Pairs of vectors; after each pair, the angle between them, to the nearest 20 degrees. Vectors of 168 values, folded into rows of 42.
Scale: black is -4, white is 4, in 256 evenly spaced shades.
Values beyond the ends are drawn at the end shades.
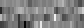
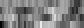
60 degrees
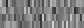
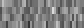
100 degrees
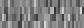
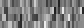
20 degrees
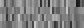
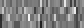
100 degrees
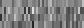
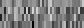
20 degrees
